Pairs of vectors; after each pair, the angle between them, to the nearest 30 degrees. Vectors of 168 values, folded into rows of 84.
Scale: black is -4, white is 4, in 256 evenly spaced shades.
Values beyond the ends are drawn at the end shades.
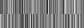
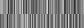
150 degrees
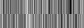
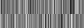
60 degrees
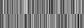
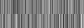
90 degrees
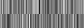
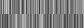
60 degrees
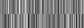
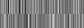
150 degrees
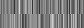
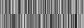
150 degrees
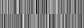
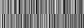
60 degrees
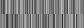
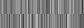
90 degrees
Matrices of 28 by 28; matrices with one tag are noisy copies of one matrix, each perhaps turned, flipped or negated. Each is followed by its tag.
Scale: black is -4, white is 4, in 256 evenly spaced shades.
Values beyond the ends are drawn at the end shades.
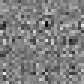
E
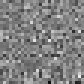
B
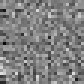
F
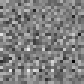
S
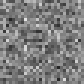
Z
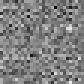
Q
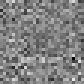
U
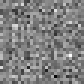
Q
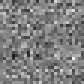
Q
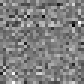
U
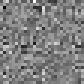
B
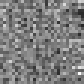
F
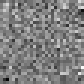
F
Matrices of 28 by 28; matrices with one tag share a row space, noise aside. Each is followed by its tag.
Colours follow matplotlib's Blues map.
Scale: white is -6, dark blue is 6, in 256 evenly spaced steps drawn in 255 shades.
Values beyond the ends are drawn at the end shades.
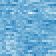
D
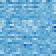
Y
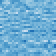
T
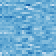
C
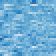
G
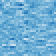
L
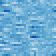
G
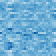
Y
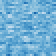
Y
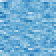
T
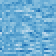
C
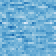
L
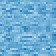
Y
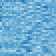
C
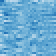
G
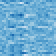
L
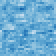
L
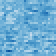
D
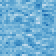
C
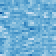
T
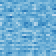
Y
